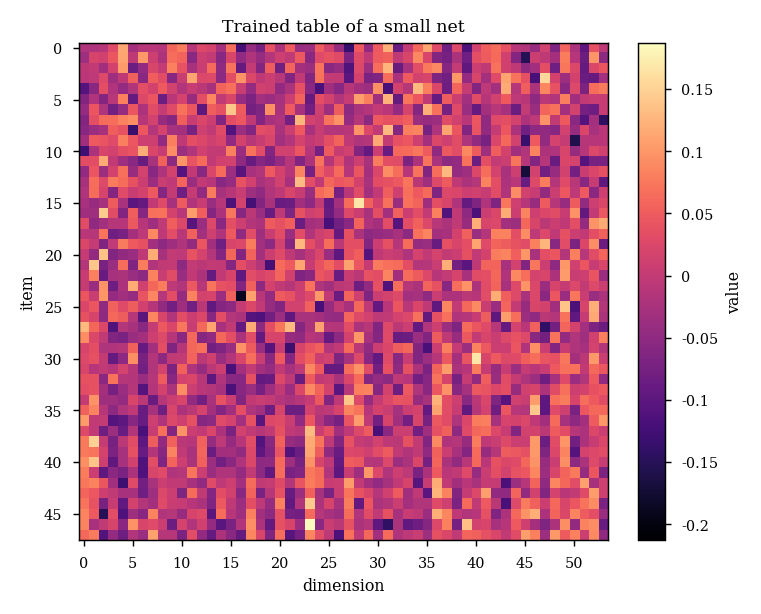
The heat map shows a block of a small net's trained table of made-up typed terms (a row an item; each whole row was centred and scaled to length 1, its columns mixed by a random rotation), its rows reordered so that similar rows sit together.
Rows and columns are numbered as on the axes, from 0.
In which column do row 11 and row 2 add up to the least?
51
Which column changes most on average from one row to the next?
2
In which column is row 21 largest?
1
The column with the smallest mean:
18
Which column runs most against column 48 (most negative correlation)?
4
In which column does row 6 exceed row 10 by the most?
19
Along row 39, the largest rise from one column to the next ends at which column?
23
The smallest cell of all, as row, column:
24, 16
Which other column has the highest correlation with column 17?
20
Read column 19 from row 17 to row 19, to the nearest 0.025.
0.05 0 -0.05
